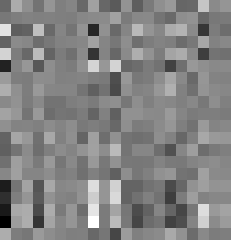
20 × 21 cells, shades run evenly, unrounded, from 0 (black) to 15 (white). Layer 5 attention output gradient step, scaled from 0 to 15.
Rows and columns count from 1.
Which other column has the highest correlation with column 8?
10
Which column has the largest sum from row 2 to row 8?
1
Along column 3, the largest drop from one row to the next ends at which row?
20
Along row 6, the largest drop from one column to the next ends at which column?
12
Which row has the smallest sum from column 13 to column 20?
19
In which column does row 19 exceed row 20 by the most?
9
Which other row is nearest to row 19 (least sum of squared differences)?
18
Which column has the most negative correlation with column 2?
8
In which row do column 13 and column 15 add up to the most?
3
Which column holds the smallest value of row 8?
11
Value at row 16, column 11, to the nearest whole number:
12
